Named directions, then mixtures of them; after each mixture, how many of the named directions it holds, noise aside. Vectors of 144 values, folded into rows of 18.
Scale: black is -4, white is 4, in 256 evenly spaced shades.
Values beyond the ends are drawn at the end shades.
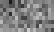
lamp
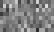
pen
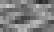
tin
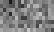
one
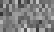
two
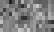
two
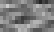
one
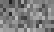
one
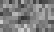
three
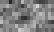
two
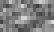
two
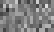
one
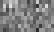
two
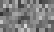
three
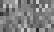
one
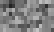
three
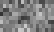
three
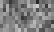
three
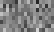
one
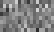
one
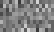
two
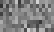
three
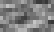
one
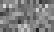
two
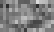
two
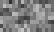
three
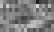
two
